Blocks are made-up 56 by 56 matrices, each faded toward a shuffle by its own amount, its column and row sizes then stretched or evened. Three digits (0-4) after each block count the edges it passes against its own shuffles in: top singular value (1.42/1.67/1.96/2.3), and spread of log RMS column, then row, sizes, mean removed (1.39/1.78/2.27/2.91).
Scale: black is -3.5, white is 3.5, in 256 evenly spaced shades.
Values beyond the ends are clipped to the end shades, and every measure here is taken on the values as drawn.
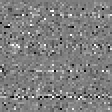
2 0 3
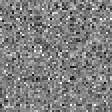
3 0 2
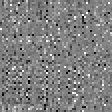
3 2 0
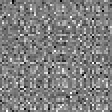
4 1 0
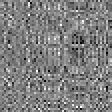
4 3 1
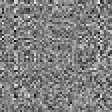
4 3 1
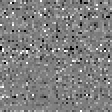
1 1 3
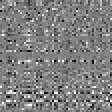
4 1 4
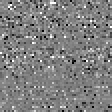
0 0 4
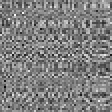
4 0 3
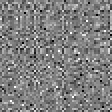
4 1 0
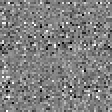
0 2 3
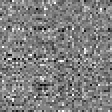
3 1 2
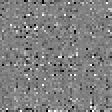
1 2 3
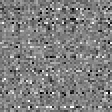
2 1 3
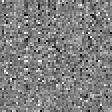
3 2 1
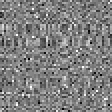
4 0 0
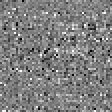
2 0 3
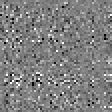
2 3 2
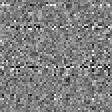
3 1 3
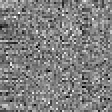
3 1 0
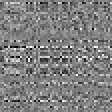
4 0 4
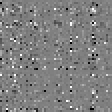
1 3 3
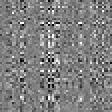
4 4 3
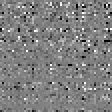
0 2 4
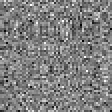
3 0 0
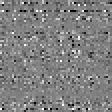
1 2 4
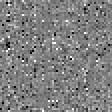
1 3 1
